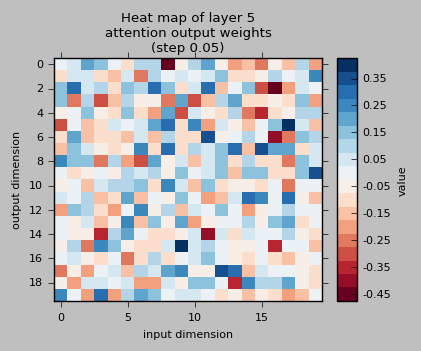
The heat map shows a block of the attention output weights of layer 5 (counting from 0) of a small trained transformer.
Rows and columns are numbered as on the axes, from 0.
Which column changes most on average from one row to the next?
17
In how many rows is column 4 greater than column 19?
10
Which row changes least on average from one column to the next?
16
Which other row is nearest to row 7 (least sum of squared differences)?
12
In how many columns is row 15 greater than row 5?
7
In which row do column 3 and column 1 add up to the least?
3
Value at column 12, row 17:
0.35
